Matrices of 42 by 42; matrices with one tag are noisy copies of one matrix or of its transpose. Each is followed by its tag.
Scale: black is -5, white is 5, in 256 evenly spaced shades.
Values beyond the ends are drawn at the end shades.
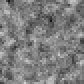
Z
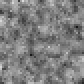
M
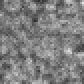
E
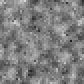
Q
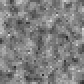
M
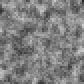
Z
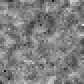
Z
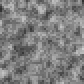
Z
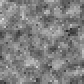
Q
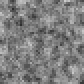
M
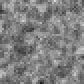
Z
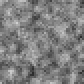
Q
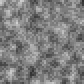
Q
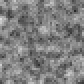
M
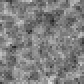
Z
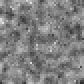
M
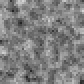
M
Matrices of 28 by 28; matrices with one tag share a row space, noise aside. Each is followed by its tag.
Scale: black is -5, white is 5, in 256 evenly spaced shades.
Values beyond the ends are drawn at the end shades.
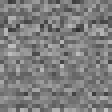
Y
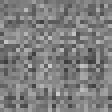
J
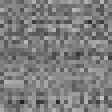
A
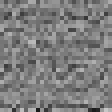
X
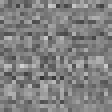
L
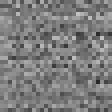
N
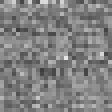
L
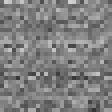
X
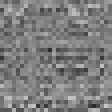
X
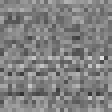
A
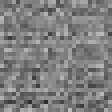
L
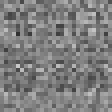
J
